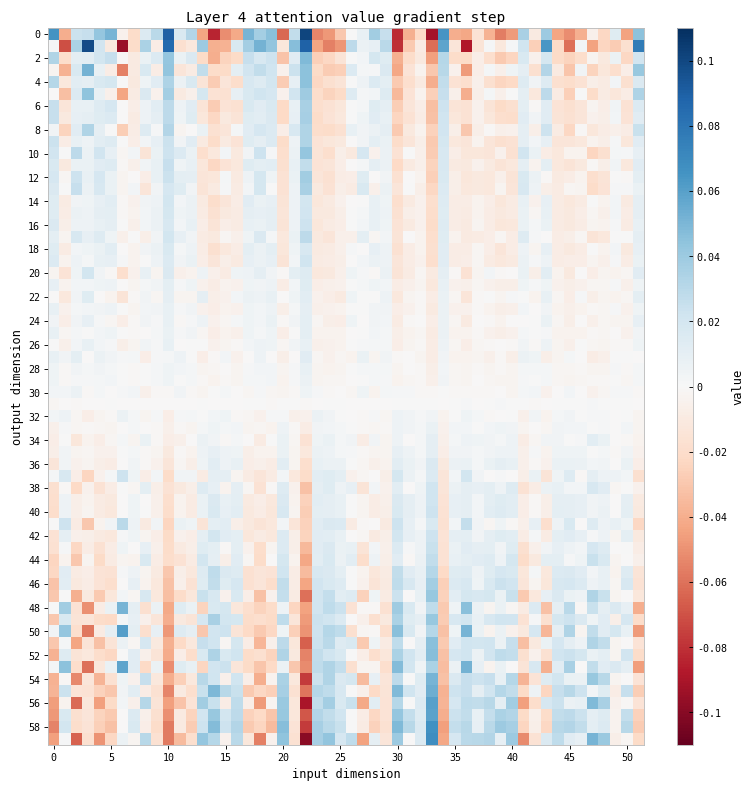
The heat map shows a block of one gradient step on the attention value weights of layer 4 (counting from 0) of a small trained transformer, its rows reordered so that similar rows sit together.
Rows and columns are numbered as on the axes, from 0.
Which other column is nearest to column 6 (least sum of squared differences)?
1
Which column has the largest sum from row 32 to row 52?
33
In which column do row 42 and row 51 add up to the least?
22
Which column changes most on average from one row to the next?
6
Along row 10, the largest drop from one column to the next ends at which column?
23
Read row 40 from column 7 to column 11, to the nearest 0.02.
0 0 0 -0.02 0
